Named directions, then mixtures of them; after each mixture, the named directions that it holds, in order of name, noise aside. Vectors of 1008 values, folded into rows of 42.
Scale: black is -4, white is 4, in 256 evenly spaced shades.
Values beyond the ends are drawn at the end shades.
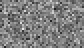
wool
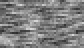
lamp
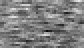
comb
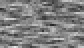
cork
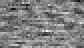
comb, cork.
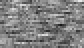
comb, lamp.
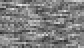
comb, cork, lamp.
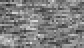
lamp.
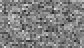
comb, wool.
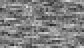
cork.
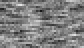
cork, lamp.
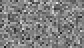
wool.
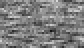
comb, cork.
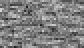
cork, wool.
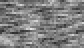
lamp.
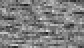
comb, cork, wool.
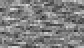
comb, cork.
